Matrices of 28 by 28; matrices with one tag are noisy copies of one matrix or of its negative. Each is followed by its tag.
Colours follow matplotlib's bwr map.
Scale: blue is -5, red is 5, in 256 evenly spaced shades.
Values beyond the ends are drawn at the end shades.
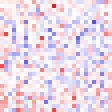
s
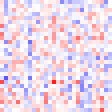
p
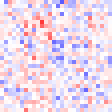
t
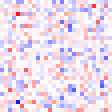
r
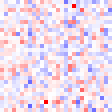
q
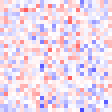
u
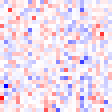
p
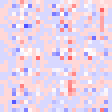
r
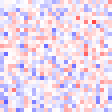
s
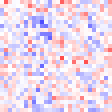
t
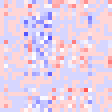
t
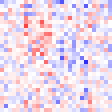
t
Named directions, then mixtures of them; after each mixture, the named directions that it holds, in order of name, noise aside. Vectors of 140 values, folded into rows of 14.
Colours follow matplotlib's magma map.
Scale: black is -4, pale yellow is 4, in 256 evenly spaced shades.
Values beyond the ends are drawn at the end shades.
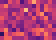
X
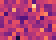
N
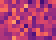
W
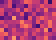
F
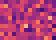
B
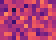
N, W.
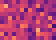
B, W.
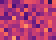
F.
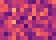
N, W.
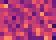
B, X.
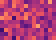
F.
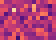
N, W.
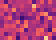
B, N.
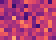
F.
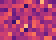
B, W.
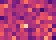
B, F.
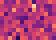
N.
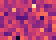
N.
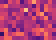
X.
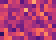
X.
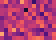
X.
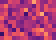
X.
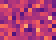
B.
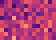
F.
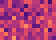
F.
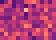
F, X.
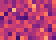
F, N.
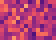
W.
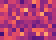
W, X.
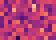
N.
